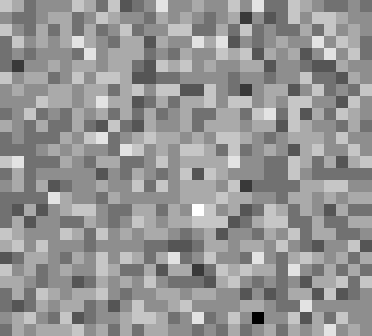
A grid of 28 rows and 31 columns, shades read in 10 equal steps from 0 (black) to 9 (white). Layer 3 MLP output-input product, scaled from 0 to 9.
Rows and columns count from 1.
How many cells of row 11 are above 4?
20
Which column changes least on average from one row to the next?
24
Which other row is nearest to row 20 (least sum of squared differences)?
28
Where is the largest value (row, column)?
18, 17
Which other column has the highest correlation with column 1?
10
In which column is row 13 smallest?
25
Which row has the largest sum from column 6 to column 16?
12
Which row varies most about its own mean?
27
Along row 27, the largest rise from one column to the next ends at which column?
23
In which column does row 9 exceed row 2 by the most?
21
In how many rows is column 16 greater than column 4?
14
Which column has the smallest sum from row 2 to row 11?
13
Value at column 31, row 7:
5
